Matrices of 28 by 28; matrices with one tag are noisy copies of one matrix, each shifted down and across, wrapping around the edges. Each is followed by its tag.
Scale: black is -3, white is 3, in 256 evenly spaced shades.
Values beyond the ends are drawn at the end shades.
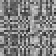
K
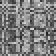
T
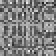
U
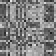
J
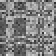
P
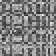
U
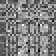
K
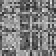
J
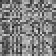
K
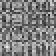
U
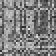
K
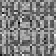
U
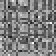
U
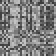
K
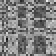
P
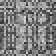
K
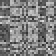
P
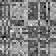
J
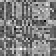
J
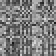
K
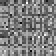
U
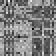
J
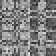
P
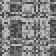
P
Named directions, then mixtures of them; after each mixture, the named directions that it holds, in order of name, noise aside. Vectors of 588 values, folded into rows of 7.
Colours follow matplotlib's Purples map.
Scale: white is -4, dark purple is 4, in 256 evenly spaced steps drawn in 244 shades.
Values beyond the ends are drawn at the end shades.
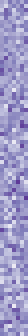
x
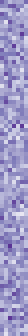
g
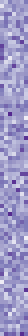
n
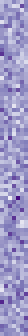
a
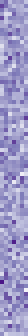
n, x.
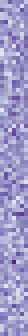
a, g.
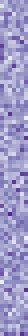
n.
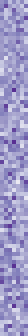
x.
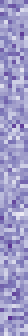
g.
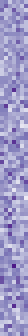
x.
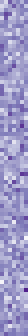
n, x.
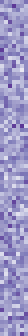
g, n.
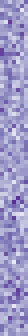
a, g.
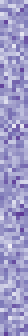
g.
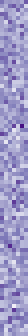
g, x.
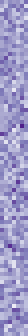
g, x.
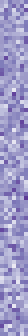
x.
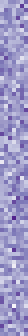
a, x.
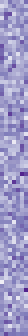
n, x.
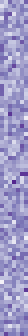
n, x.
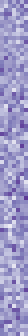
x.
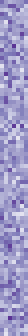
g.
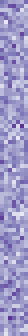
g.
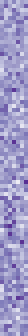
a, x.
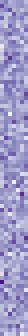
n.
